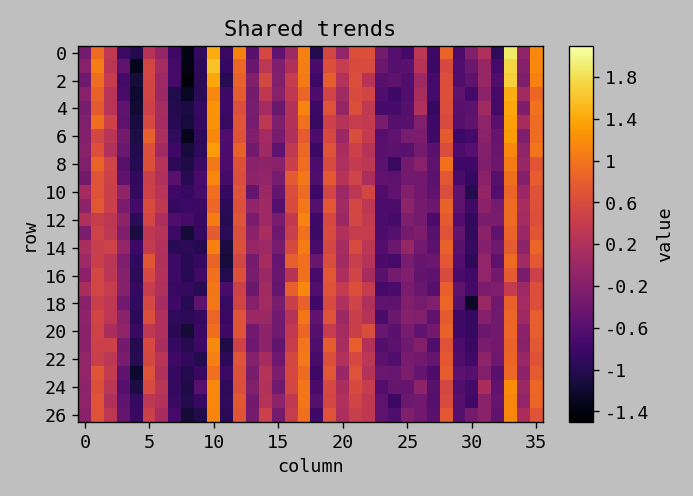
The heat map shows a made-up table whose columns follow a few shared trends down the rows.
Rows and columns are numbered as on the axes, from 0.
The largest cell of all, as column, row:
33, 0
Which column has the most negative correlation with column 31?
32
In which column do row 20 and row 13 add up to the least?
8
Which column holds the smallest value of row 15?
11
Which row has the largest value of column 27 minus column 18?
18
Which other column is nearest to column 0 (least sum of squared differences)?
34
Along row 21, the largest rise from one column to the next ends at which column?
10
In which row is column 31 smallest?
20
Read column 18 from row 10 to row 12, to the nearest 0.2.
-0.8 -0.6 -0.8
